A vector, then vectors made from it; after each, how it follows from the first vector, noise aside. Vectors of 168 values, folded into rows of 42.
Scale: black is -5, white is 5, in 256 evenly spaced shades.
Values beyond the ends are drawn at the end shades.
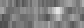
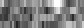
wrapped around, scaled up.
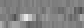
reversed, partly zeroed.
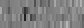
reversed, negated, partly zeroed.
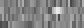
sign-scrambled.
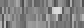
sign-scrambled.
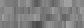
wrapped around, negated, shrunk.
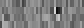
sign-scrambled.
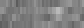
shrunk.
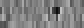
sign-scrambled.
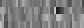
sign-scrambled.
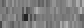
reversed, negated, partly zeroed.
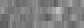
shrunk.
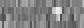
sign-scrambled.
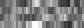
wrapped around, scaled up.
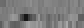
reversed, negated, partly zeroed.
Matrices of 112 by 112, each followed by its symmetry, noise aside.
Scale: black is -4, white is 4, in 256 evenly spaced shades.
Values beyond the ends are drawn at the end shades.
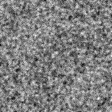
symmetric.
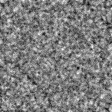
symmetric across the other diagonal.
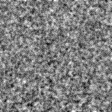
no symmetry.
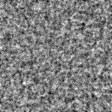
antisymmetric.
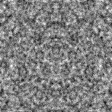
mirrored left to right.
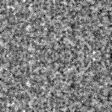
mirrored top to bottom.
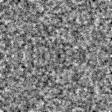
mirrored top to bottom.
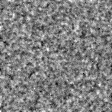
no symmetry.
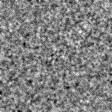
symmetric across the other diagonal.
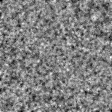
symmetric across the other diagonal.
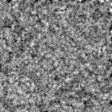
symmetric across the other diagonal.
